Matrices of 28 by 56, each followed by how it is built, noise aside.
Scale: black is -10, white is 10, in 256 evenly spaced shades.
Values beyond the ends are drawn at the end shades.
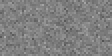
repeating rows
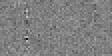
uneven columns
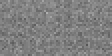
blocks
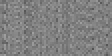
repeating rows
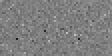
sparse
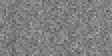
repeating rows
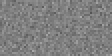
noise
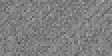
Hankel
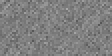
Hankel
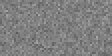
noise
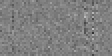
uneven columns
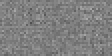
blocks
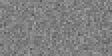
noise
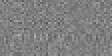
low rank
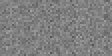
repeating rows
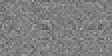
low rank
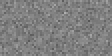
noise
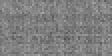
blocks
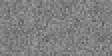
repeating columns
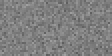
noise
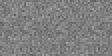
repeating columns
